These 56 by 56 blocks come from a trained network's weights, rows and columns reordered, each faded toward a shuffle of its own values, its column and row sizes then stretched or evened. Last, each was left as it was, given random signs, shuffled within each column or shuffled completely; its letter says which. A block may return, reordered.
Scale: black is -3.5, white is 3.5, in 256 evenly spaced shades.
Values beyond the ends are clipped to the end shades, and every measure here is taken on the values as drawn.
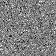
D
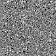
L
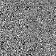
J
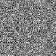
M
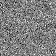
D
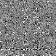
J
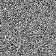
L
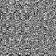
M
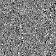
L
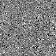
J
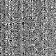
M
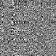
M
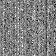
L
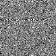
J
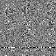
J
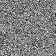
D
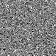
D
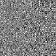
M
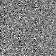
L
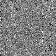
L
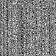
L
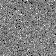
D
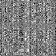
M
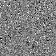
L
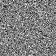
D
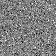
D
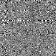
J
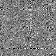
J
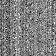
L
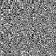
M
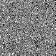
L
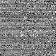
M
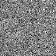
J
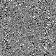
L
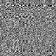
M
